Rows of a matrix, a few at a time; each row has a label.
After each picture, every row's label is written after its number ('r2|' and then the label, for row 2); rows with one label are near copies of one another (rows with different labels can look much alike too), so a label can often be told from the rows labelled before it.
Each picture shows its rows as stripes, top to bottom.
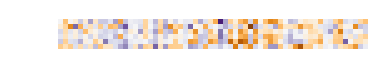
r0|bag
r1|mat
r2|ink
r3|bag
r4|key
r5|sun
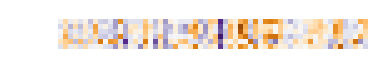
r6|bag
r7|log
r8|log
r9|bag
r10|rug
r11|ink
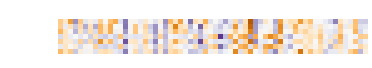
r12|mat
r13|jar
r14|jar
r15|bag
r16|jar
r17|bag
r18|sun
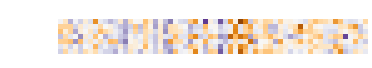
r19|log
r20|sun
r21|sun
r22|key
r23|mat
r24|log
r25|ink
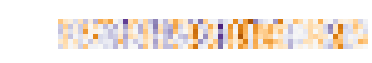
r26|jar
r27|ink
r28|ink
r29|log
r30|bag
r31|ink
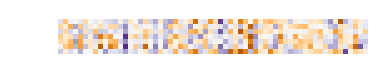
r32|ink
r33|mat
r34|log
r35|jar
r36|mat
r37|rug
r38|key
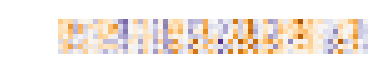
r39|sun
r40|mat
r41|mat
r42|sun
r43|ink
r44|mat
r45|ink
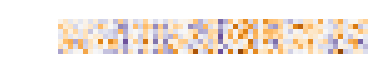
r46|bag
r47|sun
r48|bag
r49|ink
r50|rug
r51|mat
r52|ink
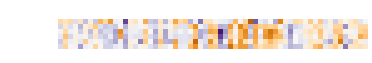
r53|jar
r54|key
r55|bag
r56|bag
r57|ink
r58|key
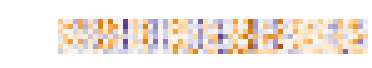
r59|jar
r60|rug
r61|jar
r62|bag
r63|rug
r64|jar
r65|key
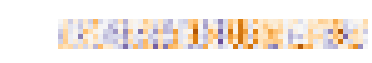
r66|log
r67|log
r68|ink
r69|key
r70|ink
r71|sun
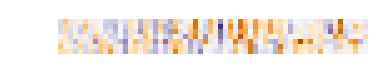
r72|ink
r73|ink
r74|ink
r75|log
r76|sun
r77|jar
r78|jar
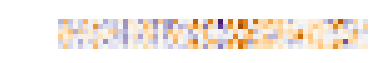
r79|ink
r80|log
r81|mat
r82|sun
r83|key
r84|log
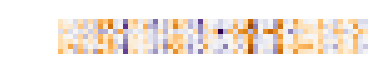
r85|jar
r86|jar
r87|bag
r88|jar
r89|jar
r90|mat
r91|jar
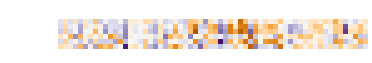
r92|log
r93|key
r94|key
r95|mat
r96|bag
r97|jar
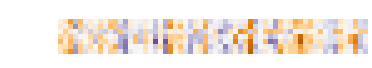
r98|mat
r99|mat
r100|bag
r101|sun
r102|sun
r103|mat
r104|mat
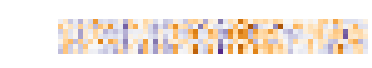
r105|log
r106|jar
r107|key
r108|key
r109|rug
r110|ink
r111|ink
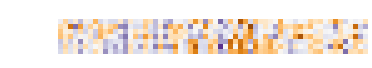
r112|log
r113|mat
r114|jar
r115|sun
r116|key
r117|ink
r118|key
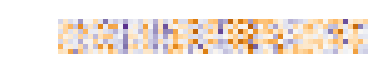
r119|key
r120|rug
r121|ink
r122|jar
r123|key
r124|jar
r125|mat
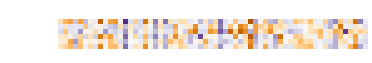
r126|rug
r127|ink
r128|key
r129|jar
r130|mat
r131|rug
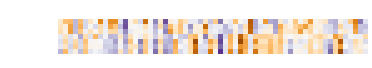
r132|rug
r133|mat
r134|mat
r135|log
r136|ink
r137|ink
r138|ink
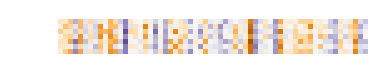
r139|mat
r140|rug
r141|jar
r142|rug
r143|mat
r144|jar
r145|mat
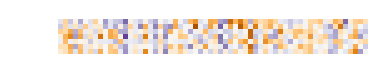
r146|key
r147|ink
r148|mat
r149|rug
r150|bag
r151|mat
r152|rug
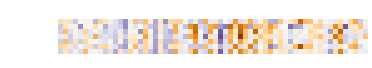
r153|sun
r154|key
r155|ink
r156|log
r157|ink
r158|sun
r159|ink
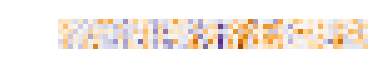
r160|jar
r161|bag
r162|sun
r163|bag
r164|ink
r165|log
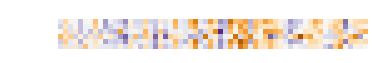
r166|key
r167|key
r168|bag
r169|sun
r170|key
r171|ink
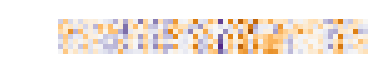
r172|ink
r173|jar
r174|mat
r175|ink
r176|bag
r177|ink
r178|bag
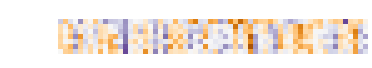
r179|key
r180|sun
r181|sun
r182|mat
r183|jar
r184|mat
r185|rug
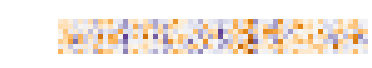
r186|jar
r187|sun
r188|bag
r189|rug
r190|mat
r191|log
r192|jar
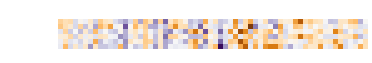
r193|sun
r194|jar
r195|log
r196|sun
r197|log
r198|bag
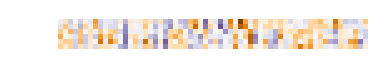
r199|log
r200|log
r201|mat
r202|jar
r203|rug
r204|sun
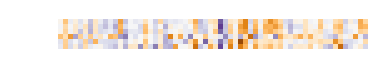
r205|bag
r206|bag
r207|bag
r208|mat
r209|log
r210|ink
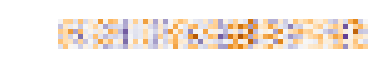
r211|rug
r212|key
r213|mat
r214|key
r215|jar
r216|key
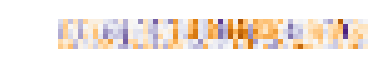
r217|ink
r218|key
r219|key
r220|key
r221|jar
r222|sun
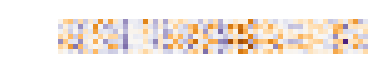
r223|rug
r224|key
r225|log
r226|mat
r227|key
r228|mat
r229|log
